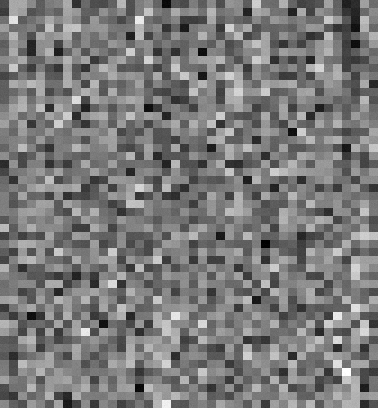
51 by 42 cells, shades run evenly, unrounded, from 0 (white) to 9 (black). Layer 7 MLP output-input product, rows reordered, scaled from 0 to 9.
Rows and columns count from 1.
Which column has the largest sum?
39
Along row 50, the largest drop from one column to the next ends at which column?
9
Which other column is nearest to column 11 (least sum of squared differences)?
5
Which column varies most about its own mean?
40
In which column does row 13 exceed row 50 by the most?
20
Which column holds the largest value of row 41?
12
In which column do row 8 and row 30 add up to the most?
35
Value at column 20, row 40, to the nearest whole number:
1
